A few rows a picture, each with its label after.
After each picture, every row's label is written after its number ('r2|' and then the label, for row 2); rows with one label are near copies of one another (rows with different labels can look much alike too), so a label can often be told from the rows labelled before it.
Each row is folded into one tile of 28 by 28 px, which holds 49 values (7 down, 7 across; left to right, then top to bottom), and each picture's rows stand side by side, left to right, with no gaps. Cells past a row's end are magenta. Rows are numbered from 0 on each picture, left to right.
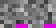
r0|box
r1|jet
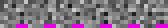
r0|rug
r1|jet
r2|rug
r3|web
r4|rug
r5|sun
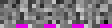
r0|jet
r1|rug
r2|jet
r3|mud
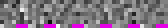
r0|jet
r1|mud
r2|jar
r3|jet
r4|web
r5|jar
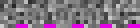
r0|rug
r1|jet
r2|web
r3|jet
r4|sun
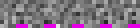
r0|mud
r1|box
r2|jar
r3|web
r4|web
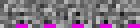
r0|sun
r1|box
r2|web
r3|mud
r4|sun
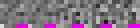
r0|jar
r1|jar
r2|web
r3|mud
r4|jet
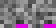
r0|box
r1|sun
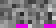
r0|web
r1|jet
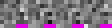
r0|jet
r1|web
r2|web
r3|jar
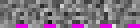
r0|web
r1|web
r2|sun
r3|jet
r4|jar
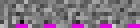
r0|mud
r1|box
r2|web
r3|sun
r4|jar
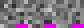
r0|rug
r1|box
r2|web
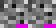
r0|rug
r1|rug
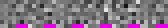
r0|mud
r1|rug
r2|mud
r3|jet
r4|rug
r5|mud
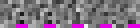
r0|web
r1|web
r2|jet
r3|jar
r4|box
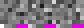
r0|jar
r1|rug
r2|jet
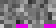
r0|box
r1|jet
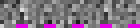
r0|jet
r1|mud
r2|mud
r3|jet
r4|rug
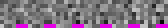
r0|box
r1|box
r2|web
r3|mud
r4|jet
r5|mud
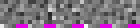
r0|jar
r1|jet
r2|rug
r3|jar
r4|web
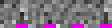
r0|jet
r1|mud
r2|jar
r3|jet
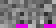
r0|web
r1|mud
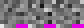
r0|jar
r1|rug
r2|rug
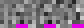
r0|mud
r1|mud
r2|jet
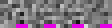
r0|web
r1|sun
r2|sun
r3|jar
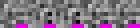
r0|sun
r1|web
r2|web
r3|sun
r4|sun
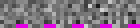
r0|box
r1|box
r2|mud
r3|rug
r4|mud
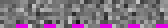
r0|box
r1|sun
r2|mud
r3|jet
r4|rug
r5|jet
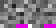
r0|rug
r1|jar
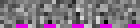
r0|box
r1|mud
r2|jet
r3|mud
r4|web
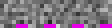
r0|sun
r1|mud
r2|jar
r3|box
